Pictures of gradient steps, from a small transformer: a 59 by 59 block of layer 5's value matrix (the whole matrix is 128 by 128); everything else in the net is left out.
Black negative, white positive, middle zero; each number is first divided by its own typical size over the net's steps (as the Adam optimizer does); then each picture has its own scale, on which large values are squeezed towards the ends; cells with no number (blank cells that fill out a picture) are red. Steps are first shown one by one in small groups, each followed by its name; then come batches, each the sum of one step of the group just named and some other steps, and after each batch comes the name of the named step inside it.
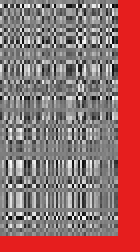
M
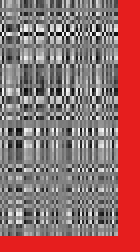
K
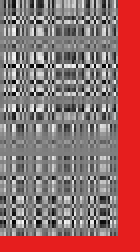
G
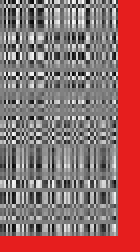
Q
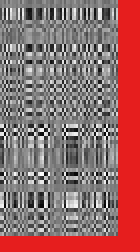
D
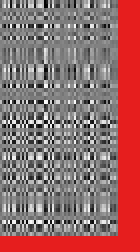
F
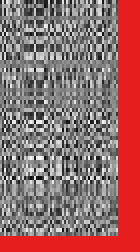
F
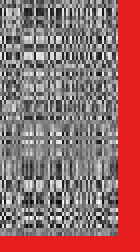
G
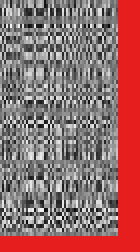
F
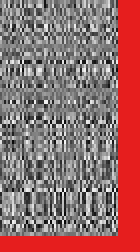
F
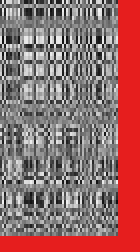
D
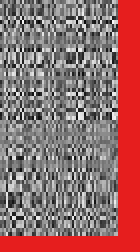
G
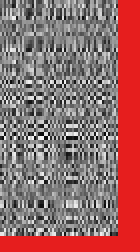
D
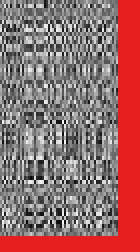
F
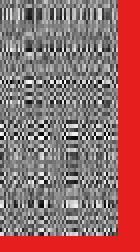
D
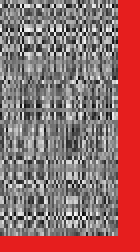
M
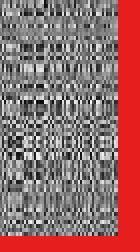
F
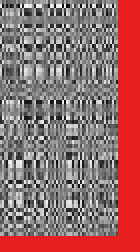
M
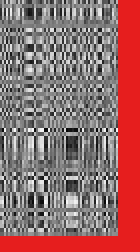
D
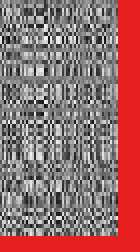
F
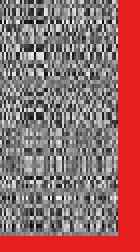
Q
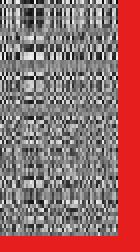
Q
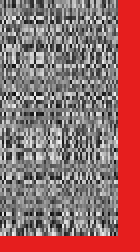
G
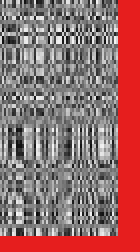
K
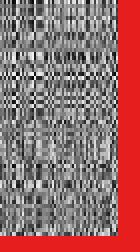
Q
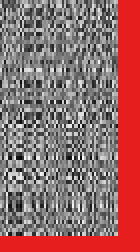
D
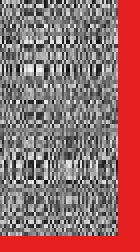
F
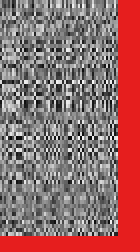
G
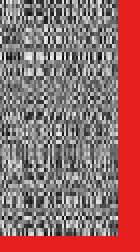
M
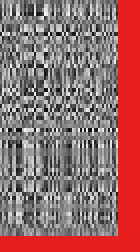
K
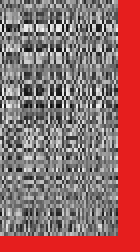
K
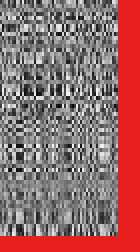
K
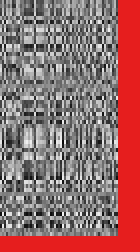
G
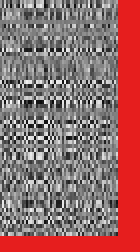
F
